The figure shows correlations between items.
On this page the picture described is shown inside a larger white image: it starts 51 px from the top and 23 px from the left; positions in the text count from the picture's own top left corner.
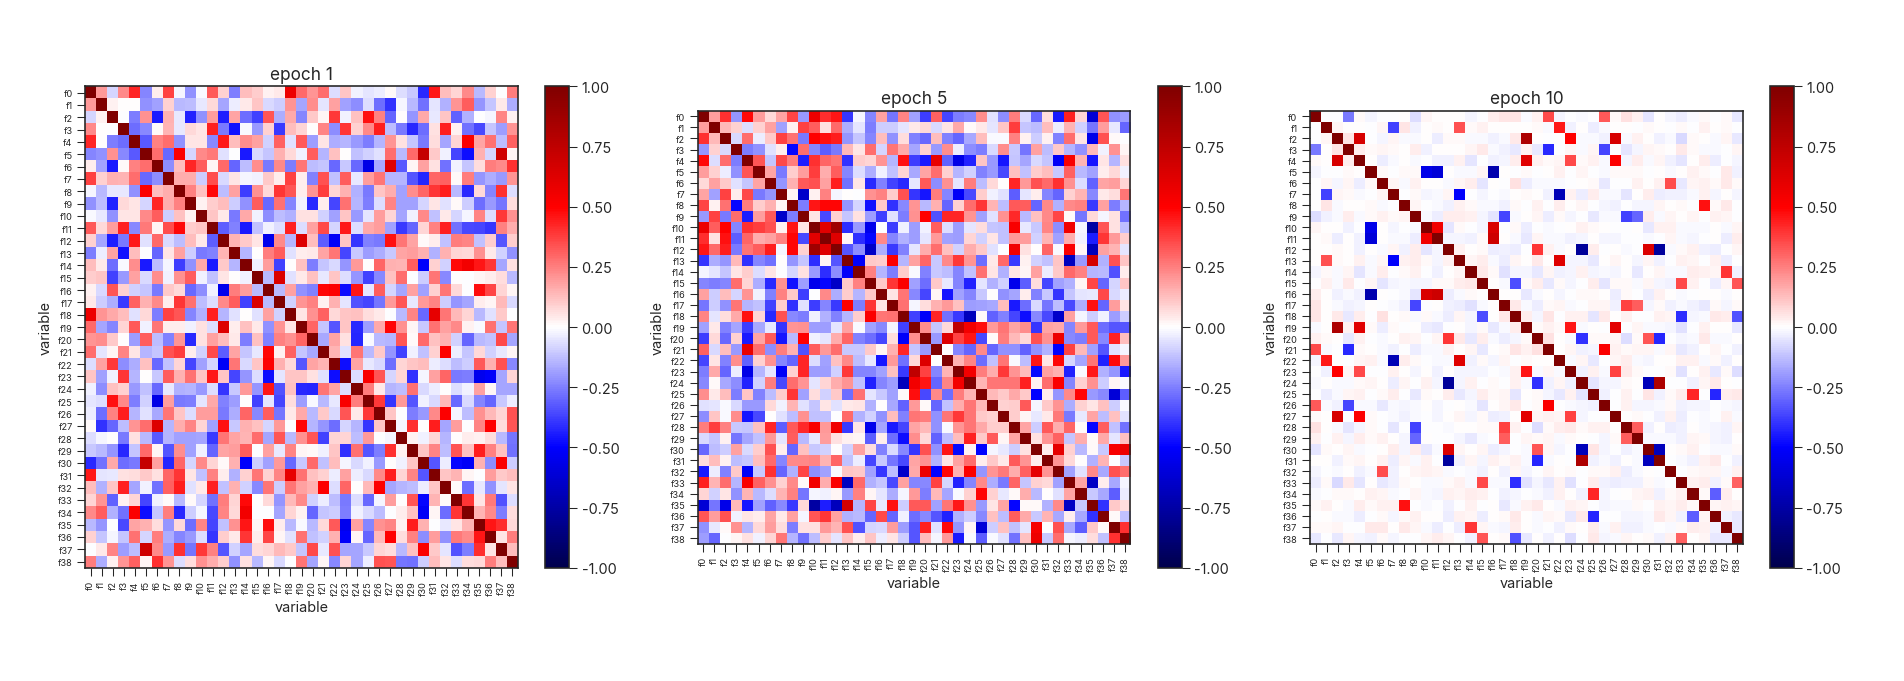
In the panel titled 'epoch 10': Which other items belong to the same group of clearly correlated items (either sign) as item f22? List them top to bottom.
f1, f7, f13
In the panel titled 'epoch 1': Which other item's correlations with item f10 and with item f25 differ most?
f6
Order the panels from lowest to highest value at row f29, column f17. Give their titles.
epoch 5, epoch 1, epoch 10
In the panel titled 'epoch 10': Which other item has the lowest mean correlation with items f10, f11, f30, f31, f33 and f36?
f5
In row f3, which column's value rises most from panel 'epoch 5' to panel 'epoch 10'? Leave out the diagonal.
f8
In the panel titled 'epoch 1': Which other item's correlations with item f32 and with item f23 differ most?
f16
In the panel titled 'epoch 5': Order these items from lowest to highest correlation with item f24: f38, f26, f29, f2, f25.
f2, f38, f25, f26, f29
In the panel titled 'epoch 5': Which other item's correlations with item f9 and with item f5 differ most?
f4
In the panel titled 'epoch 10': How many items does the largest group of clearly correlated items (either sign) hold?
5
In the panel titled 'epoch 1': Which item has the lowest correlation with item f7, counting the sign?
f30
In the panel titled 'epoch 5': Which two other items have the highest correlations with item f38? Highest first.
f30, f37
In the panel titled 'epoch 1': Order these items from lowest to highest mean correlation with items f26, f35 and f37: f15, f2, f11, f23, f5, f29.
f23, f15, f11, f29, f2, f5
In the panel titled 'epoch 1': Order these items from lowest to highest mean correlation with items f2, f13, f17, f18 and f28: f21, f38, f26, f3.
f3, f38, f26, f21
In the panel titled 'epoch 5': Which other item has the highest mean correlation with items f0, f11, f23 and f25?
f8
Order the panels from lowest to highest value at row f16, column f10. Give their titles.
epoch 1, epoch 5, epoch 10
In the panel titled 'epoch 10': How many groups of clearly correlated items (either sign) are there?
11
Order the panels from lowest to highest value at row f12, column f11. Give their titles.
epoch 1, epoch 10, epoch 5
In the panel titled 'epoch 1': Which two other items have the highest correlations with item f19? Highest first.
f12, f27
